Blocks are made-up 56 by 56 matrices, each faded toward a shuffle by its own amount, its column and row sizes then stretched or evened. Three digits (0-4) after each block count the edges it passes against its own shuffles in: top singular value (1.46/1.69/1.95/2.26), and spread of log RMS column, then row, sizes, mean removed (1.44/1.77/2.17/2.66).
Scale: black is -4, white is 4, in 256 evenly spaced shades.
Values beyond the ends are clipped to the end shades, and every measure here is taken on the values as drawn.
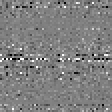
2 1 4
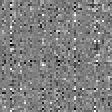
0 4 2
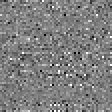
2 0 3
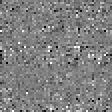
1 1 3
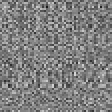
4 0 3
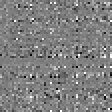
2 2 4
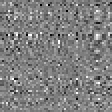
4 2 3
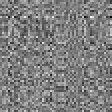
4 3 2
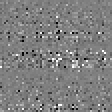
2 2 4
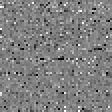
0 0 3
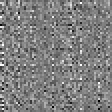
3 4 0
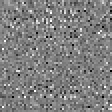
3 1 2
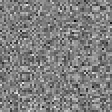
3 0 0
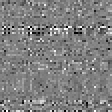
4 1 4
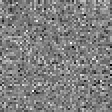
3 0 1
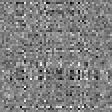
4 3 3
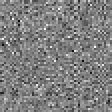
3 0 0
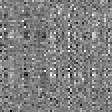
4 3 2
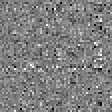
3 2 1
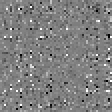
0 3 2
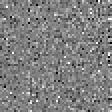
2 2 0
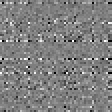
4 2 4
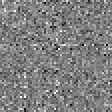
0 1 3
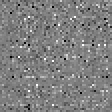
0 1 2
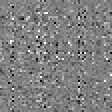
2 3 2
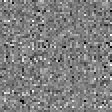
0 2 2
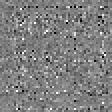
0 2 3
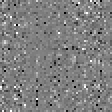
1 3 2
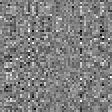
4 3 1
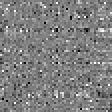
3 1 2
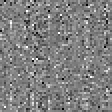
2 3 0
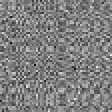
4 1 0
